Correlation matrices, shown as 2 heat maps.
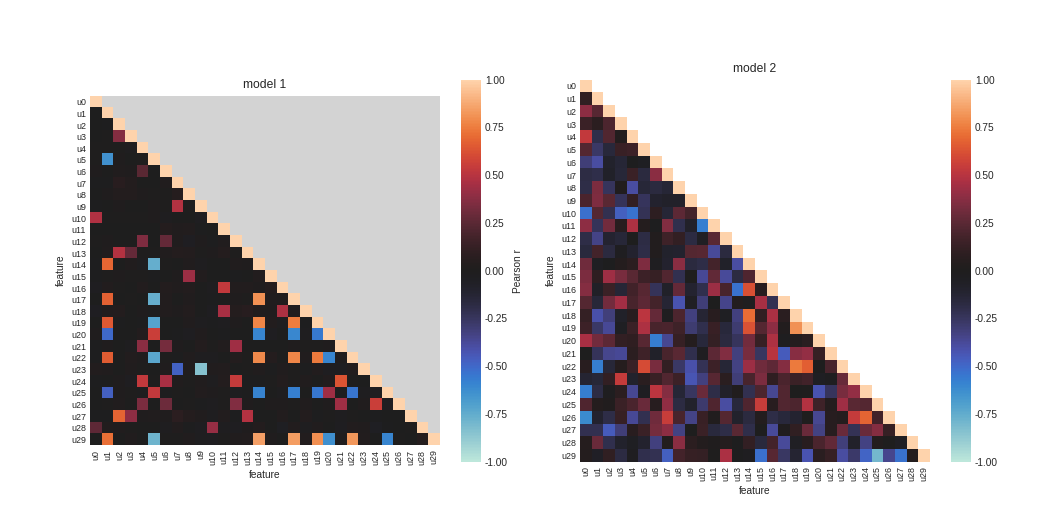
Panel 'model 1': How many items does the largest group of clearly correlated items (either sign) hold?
9
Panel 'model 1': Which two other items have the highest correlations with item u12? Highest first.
u24, u21
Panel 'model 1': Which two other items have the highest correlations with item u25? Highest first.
u5, u20
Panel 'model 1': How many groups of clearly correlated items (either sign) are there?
7
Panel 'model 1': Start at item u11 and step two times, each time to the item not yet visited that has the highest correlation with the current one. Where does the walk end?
u18
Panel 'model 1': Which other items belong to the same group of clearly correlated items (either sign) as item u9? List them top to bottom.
u7, u23
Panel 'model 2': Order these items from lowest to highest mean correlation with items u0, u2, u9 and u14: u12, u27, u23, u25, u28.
u27, u12, u23, u28, u25
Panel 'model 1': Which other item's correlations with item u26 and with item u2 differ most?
u27
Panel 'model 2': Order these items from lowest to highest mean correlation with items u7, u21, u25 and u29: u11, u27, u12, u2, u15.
u2, u15, u27, u12, u11
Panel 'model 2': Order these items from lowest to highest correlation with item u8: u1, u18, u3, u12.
u3, u12, u18, u1
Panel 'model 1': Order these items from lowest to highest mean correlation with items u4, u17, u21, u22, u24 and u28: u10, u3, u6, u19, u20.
u20, u3, u10, u6, u19
